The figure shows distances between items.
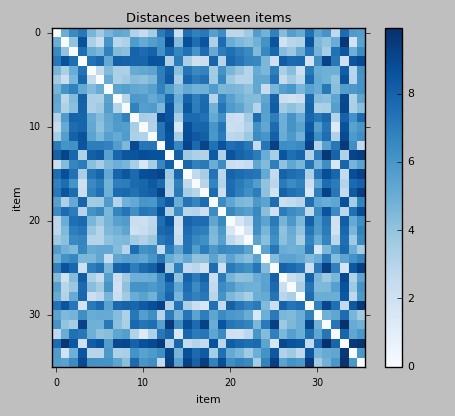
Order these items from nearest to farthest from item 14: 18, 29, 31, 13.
18, 31, 29, 13
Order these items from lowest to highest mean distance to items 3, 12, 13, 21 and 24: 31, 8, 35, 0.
0, 8, 35, 31
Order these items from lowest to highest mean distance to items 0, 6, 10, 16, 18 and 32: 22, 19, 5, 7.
22, 5, 7, 19
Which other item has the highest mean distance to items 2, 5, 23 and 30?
33
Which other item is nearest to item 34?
1
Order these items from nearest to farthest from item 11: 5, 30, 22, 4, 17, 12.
22, 5, 4, 30, 12, 17
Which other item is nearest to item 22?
21
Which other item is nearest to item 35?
12
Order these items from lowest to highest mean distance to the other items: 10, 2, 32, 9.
32, 10, 9, 2
